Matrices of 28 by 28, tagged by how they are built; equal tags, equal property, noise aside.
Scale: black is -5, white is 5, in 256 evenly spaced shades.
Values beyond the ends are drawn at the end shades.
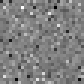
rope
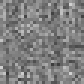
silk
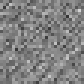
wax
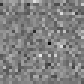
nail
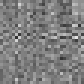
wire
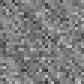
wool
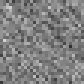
wool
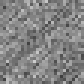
wax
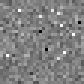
rope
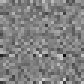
wire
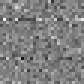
nail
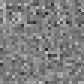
nail
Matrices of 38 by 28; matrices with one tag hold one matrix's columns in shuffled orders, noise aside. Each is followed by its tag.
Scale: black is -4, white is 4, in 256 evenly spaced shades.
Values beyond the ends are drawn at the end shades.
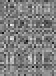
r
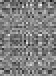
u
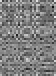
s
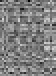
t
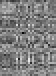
r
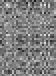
u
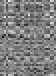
s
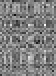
r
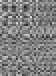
s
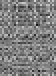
s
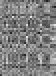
r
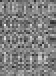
r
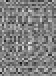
t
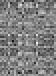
u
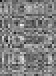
r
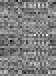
u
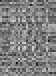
t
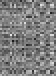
u
